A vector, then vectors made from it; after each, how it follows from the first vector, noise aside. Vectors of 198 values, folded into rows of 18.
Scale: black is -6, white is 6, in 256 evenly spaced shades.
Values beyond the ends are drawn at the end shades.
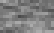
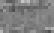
wrapped around, negated, partly zeroed.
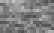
reversed.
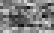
wrapped around, negated, scaled up.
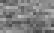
negated.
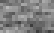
negated.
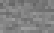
wrapped around, negated, shrunk.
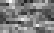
wrapped around, negated, scaled up.
